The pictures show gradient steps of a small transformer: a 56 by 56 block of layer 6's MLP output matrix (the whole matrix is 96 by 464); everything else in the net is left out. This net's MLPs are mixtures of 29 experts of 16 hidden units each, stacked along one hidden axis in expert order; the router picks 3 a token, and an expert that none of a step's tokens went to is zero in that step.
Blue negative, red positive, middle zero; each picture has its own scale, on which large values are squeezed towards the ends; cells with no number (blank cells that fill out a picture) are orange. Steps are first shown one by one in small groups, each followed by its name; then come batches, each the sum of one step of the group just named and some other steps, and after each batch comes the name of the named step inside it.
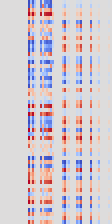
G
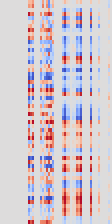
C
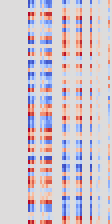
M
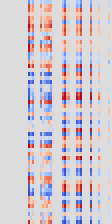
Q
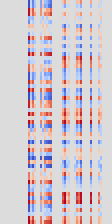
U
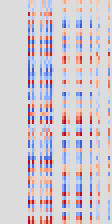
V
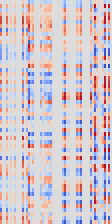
Q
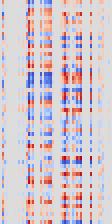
Q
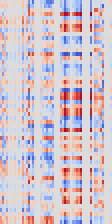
U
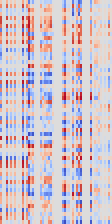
Q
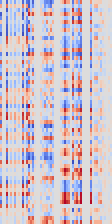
U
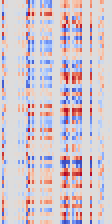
G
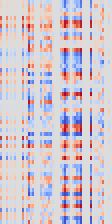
Q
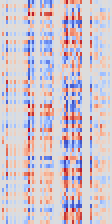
G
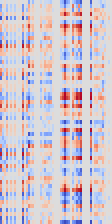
Q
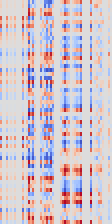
V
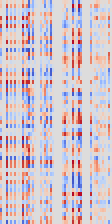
V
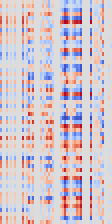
C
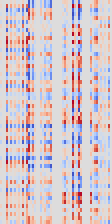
U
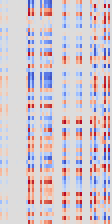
G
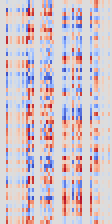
C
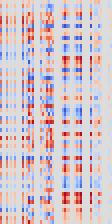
C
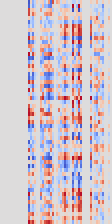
U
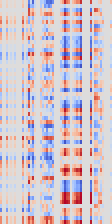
U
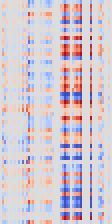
M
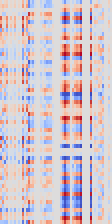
M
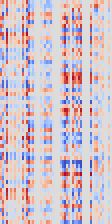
M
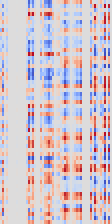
G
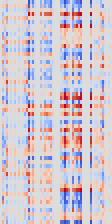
G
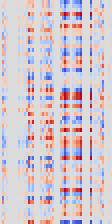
C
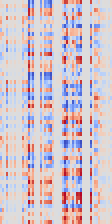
U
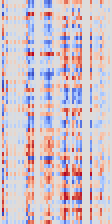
M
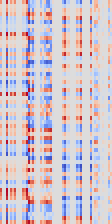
M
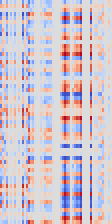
M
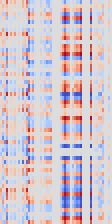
M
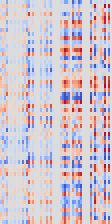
V
